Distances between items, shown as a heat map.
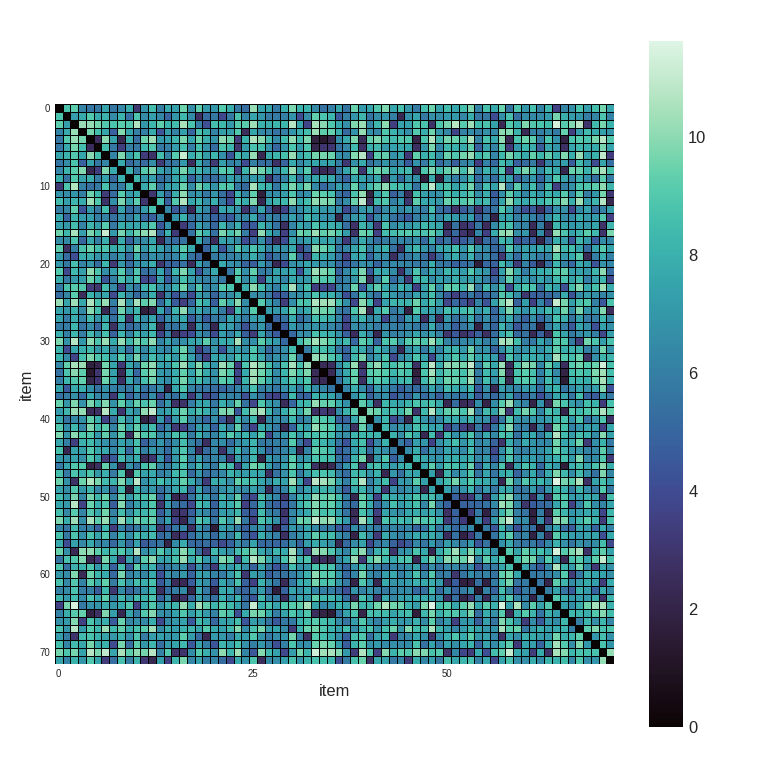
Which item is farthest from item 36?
70
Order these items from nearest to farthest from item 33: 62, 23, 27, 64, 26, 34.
34, 23, 62, 64, 27, 26
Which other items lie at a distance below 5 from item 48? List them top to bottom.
2, 19, 32, 43, 57, 68
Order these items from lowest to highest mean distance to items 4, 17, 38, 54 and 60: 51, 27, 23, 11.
51, 27, 23, 11
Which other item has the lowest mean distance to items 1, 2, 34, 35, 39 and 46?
65
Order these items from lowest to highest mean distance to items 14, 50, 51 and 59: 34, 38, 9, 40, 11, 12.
38, 9, 40, 11, 12, 34
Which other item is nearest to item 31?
44
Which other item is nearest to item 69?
59
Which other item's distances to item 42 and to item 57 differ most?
2
